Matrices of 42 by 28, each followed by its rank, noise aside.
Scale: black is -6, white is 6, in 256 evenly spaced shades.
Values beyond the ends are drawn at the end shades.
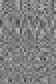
four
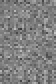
six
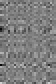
three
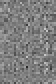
eight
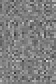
six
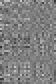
four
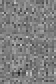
six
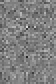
eight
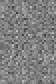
six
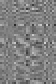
three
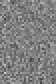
eight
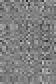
four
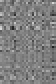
three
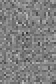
eight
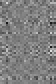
three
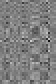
three
